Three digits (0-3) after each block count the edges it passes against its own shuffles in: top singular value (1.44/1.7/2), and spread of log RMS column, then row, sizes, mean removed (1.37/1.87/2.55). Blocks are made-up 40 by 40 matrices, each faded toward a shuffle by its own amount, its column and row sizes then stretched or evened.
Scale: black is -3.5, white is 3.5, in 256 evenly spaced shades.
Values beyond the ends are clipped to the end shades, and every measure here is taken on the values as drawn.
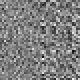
3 2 1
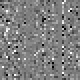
0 3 0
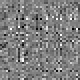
3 2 2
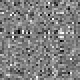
2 1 2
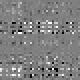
3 2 3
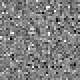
0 0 0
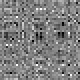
3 2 1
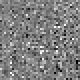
0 2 0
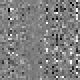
2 3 1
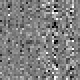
2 3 0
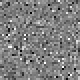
0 0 0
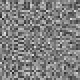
3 1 0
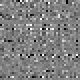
2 1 3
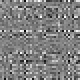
3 1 3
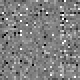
1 1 0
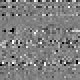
2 0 3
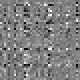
3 3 2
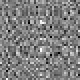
3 1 1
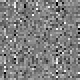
2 2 0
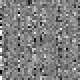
2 3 0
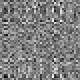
3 2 1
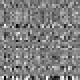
3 1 3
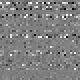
0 0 3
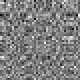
3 0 1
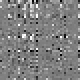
3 3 2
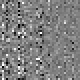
2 3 0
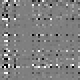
3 3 3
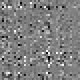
0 3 2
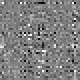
2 2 3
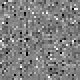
1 1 0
